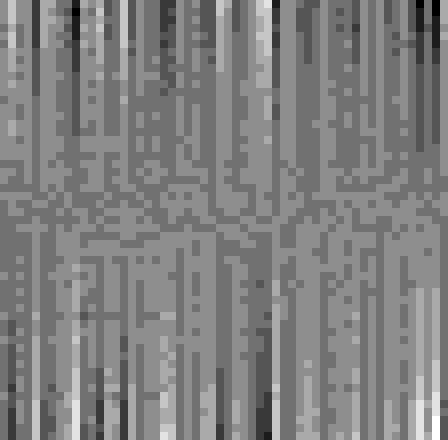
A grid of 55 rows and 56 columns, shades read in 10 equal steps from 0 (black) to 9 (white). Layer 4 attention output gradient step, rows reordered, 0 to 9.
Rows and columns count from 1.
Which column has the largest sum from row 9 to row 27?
34
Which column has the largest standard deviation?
55
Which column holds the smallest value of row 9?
10
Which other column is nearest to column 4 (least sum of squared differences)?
32
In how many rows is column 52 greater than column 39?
6
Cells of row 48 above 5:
8
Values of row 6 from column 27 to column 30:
3 6 5 4
